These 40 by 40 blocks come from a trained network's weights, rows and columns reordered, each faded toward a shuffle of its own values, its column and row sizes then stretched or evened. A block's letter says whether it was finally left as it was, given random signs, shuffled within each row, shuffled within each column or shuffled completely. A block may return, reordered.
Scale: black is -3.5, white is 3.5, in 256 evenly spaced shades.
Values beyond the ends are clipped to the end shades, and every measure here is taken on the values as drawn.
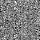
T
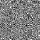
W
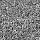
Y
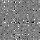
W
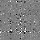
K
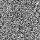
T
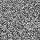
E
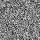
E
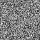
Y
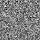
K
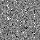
T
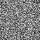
K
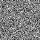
Y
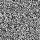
Y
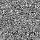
Y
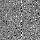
T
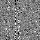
T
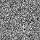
T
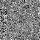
T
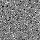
E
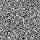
W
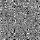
K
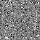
K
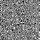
T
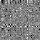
W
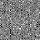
W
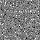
E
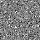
Y
